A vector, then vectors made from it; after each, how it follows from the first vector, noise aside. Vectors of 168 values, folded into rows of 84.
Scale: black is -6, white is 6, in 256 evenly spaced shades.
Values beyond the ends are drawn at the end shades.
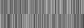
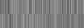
reversed, shrunk.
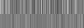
reversed, negated, partly zeroed.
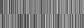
wrapped around, negated.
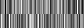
wrapped around, negated, scaled up.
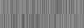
reversed, negated, shrunk.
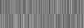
reversed, shrunk.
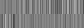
reversed, negated, partly zeroed.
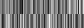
wrapped around, scaled up.
